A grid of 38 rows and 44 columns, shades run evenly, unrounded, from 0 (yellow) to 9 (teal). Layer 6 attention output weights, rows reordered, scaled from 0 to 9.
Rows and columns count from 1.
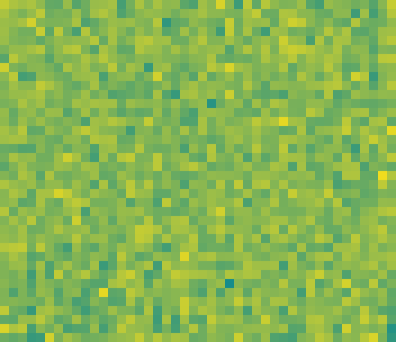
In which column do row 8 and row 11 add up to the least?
26
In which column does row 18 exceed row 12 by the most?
11
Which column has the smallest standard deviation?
31
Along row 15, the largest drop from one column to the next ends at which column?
44
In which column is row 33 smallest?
12
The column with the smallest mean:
43
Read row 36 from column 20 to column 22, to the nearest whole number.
7 3 6
